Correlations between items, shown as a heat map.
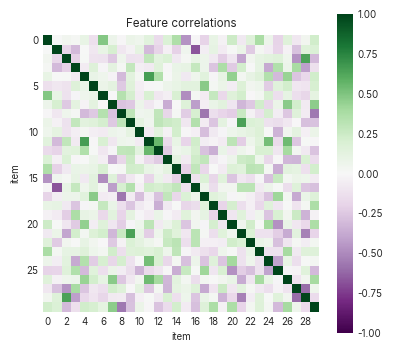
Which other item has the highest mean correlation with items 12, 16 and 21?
9
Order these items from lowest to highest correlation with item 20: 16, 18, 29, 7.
7, 16, 18, 29
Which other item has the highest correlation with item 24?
11
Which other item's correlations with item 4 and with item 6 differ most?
8
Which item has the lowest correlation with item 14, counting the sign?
25
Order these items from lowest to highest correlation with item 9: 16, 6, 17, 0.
17, 0, 6, 16
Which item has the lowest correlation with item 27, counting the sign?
28
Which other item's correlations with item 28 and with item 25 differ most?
3
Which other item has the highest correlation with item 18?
29
